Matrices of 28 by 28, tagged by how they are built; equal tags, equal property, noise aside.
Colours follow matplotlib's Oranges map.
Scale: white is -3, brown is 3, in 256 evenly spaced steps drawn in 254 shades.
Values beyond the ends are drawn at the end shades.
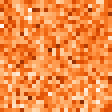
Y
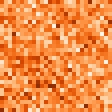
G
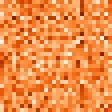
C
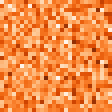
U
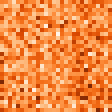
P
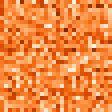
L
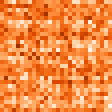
P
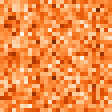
U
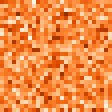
Y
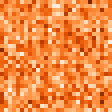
P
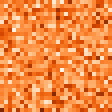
Y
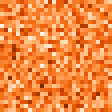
Y
